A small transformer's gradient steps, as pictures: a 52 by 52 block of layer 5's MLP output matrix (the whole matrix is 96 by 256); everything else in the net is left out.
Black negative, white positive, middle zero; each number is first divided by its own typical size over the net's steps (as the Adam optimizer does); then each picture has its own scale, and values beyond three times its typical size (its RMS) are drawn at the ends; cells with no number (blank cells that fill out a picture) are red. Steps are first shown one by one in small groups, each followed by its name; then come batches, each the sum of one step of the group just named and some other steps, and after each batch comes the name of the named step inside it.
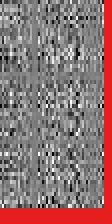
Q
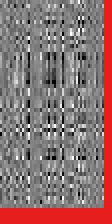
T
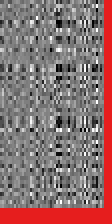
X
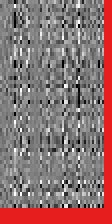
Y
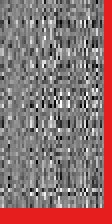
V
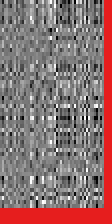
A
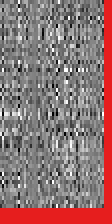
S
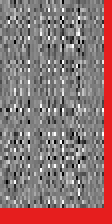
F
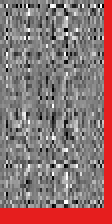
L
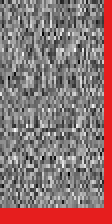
S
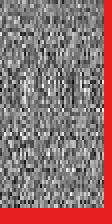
S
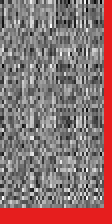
A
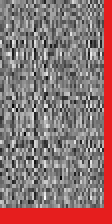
V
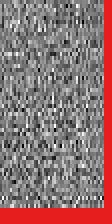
V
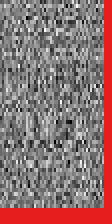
X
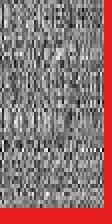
Y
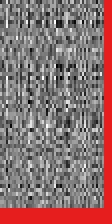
X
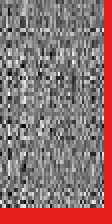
V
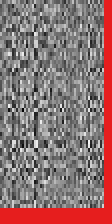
A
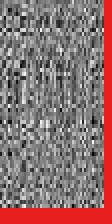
X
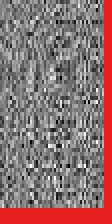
X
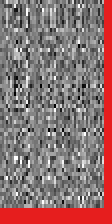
A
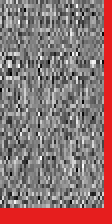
T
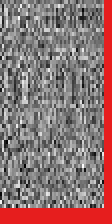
X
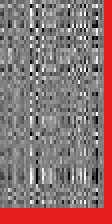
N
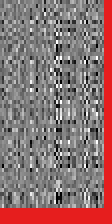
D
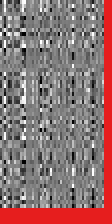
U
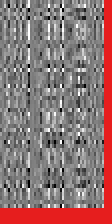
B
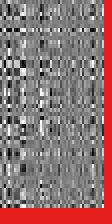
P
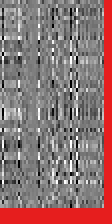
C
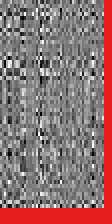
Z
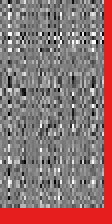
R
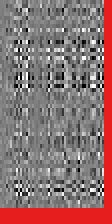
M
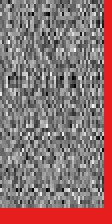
R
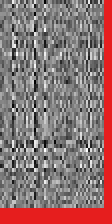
D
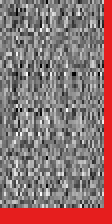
Z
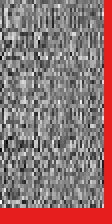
C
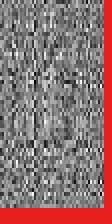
D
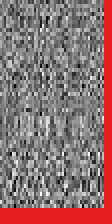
Z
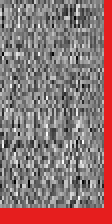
C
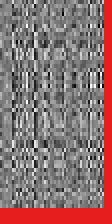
M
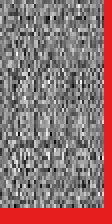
U
